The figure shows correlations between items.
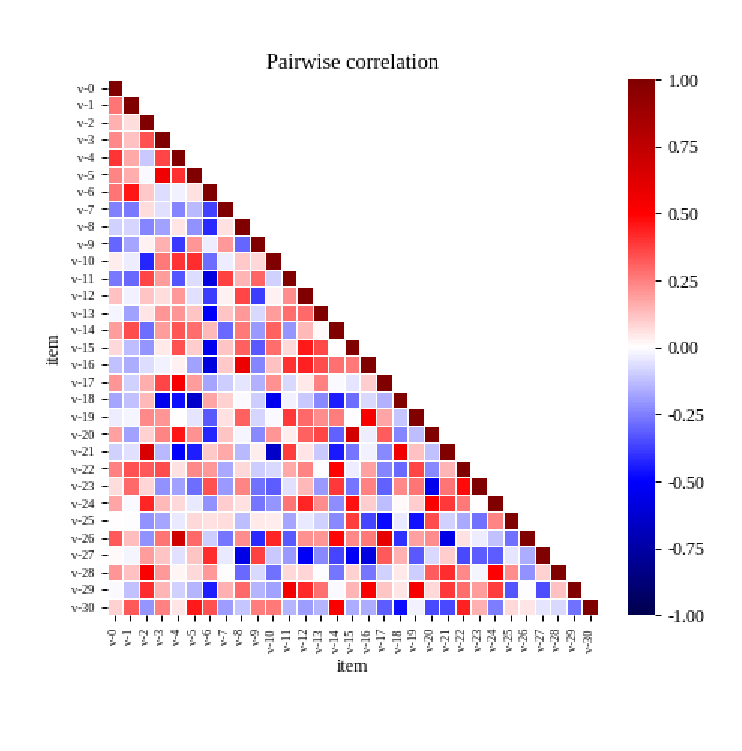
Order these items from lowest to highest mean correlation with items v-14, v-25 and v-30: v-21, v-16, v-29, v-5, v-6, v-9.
v-21, v-29, v-16, v-9, v-6, v-5
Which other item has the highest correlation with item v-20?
v-15
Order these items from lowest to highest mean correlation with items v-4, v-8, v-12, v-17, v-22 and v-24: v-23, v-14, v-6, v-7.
v-6, v-7, v-23, v-14
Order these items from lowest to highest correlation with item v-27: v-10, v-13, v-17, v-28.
v-13, v-10, v-28, v-17
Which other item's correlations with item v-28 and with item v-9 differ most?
v-24
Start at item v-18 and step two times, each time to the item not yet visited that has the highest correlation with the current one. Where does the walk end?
v-2
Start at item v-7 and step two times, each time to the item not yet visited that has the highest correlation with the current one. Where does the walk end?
v-29
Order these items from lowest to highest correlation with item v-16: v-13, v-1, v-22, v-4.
v-1, v-4, v-22, v-13
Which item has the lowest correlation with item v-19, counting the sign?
v-25
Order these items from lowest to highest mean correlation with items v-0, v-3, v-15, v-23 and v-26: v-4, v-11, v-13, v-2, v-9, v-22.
v-9, v-11, v-2, v-13, v-22, v-4
